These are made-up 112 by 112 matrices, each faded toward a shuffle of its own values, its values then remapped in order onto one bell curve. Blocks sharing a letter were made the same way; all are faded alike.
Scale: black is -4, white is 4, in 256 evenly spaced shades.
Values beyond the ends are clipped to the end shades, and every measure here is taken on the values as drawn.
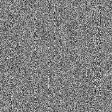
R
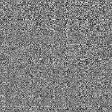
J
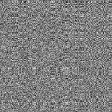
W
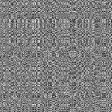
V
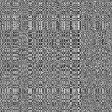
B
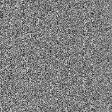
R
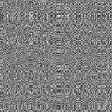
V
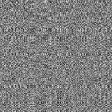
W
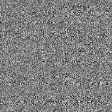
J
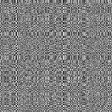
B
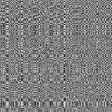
B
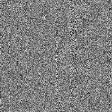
R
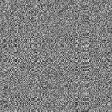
W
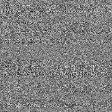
J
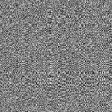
W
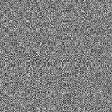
W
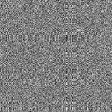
W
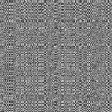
B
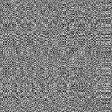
V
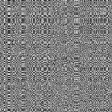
B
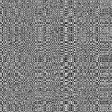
B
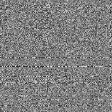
J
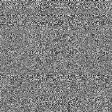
J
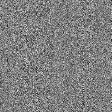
R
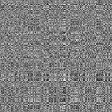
V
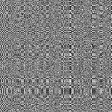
B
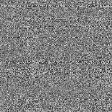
J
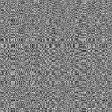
V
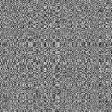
V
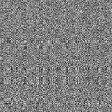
W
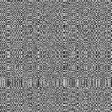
B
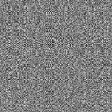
W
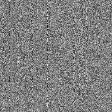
R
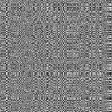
B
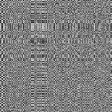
B
